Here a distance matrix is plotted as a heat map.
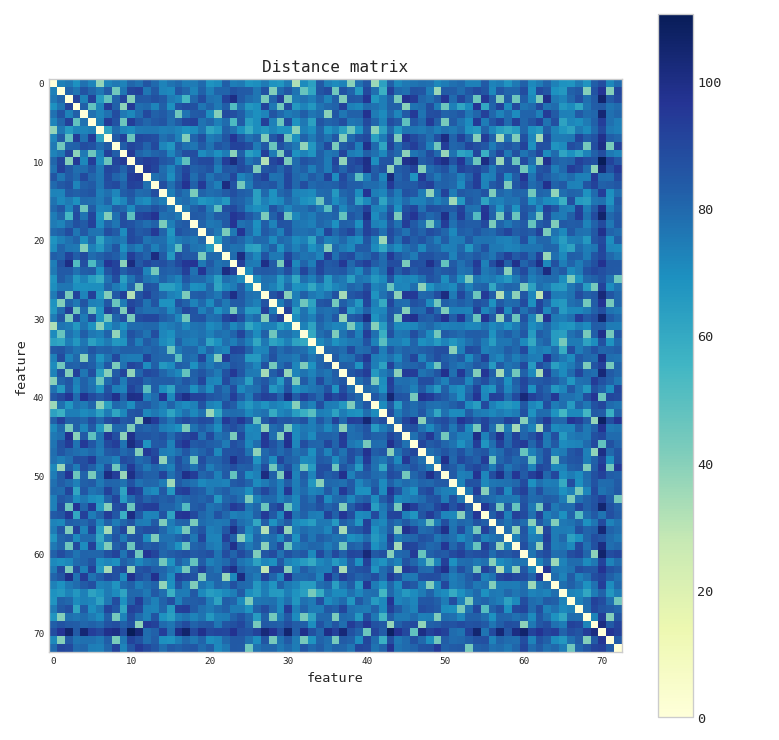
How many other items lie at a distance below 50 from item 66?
3
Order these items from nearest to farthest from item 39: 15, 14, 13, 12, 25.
12, 15, 14, 25, 13
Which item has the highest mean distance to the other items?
70
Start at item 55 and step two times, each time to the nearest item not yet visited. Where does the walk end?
67
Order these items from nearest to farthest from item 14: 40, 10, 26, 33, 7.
26, 33, 7, 10, 40
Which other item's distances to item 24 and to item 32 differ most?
8
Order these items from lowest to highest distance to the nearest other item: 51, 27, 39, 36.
27, 51, 36, 39
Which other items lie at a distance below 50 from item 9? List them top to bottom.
3, 5, 23, 29, 45, 50
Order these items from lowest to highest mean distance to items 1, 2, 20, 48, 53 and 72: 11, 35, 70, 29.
35, 29, 11, 70
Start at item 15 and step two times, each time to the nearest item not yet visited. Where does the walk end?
34
